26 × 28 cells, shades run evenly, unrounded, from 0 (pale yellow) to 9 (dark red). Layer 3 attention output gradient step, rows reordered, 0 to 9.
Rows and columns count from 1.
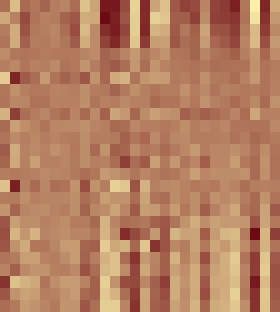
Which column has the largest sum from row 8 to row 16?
14
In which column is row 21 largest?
16
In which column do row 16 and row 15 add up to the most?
2
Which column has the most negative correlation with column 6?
1
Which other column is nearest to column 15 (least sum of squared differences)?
12
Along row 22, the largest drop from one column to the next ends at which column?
27
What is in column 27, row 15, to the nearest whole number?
4
